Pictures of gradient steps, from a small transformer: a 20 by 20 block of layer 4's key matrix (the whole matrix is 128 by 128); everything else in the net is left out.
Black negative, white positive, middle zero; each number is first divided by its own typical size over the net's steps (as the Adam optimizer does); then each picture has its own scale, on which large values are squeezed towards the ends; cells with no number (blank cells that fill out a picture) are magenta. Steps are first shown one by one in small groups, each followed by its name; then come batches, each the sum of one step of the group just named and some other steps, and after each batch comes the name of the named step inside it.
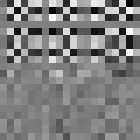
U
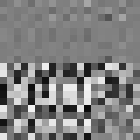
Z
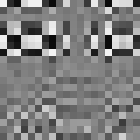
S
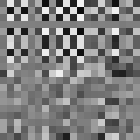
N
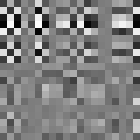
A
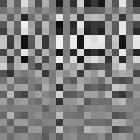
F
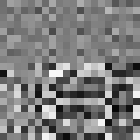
N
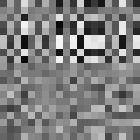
F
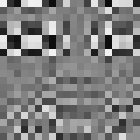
S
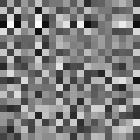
A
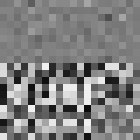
Z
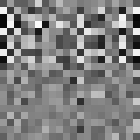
A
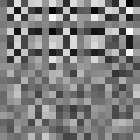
U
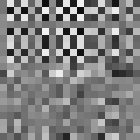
N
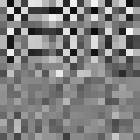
U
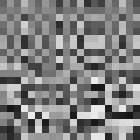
F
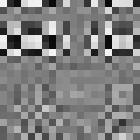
S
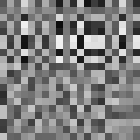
F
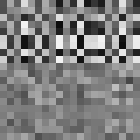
F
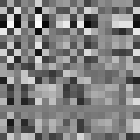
A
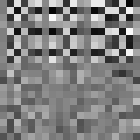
U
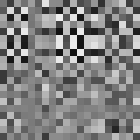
F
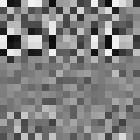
S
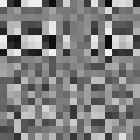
S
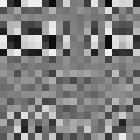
S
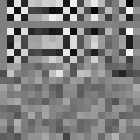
U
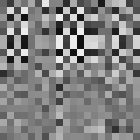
F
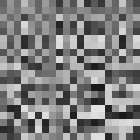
F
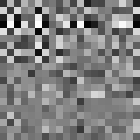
A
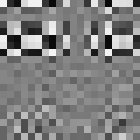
S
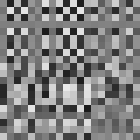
Z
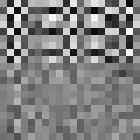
U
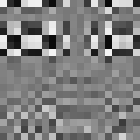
S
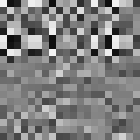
S
